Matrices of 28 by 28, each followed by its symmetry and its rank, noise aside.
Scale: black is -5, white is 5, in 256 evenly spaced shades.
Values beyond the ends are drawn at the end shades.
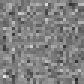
no symmetry, rank five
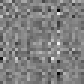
no symmetry, rank three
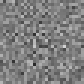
no symmetry, rank five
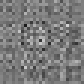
symmetric, rank four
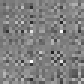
symmetric, rank three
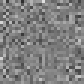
no symmetry, rank four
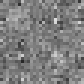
symmetric, rank five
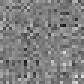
symmetric, rank four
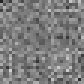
symmetric, rank four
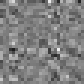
no symmetry, rank three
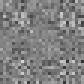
no symmetry, rank three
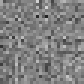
no symmetry, rank four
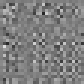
no symmetry, rank four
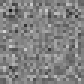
symmetric, rank five
